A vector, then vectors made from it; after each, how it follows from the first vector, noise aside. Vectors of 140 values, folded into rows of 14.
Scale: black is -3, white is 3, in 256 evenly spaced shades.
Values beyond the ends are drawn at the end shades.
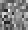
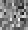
reversed.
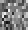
copied.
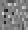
partly zeroed.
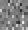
wrapped around, partly zeroed.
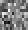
copied.
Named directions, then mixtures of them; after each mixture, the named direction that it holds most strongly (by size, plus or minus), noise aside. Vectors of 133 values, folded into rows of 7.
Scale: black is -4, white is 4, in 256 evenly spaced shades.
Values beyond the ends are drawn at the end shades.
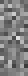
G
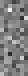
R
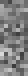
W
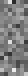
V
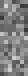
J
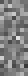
G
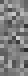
G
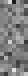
V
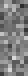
J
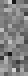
V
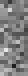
W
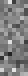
V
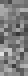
W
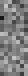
J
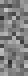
G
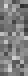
J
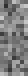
J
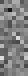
G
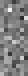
R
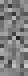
G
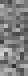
W
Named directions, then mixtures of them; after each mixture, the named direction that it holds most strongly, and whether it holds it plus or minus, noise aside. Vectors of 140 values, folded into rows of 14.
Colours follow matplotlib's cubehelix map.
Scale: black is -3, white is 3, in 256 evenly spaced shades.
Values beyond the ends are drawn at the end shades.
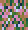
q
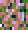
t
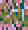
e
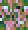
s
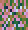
q, plus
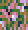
s, minus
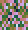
q, minus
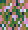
t, minus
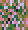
q, minus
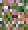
s, plus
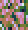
t, plus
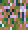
t, minus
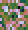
s, plus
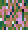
e, minus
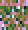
s, minus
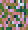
q, minus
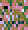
s, minus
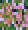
e, minus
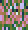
e, minus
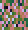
q, plus
